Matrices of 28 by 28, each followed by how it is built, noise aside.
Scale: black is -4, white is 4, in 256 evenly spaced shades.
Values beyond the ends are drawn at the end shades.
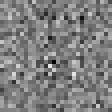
low rank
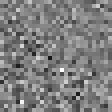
lower triangular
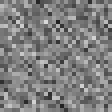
Toeplitz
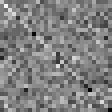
diagonal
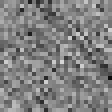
Toeplitz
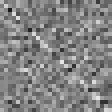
diagonal
